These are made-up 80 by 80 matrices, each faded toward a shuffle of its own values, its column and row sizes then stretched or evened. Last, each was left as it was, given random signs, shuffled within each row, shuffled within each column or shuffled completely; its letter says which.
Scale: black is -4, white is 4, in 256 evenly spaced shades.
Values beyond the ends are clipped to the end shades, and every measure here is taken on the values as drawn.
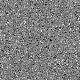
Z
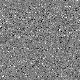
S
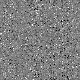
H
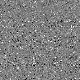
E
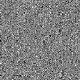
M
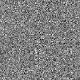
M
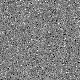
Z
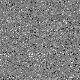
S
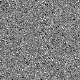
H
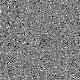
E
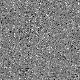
H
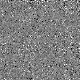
E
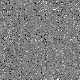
E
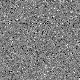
S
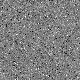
Z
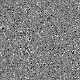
E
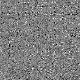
E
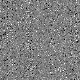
H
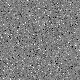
Z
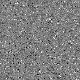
S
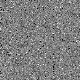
H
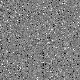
H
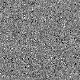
E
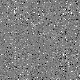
E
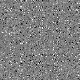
M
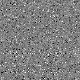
E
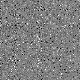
M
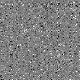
M
